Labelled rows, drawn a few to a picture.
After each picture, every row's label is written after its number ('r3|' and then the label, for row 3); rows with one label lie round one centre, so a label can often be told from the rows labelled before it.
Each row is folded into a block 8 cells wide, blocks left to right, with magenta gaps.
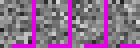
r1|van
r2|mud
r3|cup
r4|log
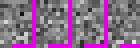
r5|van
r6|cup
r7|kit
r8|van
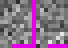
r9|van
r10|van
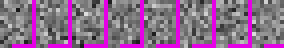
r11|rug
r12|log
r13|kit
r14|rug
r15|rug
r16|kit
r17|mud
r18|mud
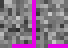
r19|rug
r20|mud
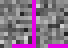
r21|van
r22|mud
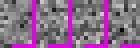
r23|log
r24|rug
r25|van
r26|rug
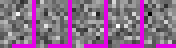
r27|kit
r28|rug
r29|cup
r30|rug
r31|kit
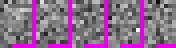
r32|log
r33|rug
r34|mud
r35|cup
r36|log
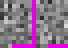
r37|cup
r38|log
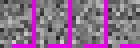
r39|van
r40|kit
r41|cup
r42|cup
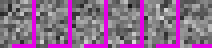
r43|cup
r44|kit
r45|cup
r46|van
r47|kit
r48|cup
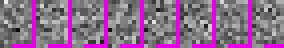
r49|rug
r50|cup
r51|van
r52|van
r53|mud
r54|cup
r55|rug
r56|cup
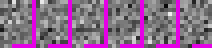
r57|mud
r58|rug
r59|van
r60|van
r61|kit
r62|log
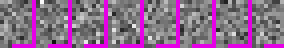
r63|kit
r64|rug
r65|van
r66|kit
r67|log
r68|mud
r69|mud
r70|kit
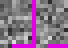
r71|van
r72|log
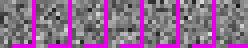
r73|kit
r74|cup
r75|kit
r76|van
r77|mud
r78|log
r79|kit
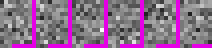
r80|rug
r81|log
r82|cup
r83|van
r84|cup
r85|rug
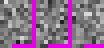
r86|rug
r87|log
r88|kit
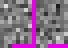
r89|log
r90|van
